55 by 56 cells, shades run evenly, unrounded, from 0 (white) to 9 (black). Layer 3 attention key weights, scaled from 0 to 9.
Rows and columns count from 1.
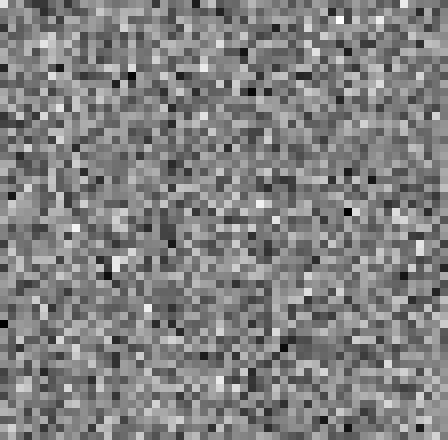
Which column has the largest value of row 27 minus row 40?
44
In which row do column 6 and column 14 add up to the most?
35
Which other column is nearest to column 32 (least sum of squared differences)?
12
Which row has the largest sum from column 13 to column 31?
45
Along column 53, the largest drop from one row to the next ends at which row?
31
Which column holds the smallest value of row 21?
10
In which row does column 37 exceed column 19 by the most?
39
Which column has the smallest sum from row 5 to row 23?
7
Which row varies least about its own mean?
20
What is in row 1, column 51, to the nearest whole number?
1
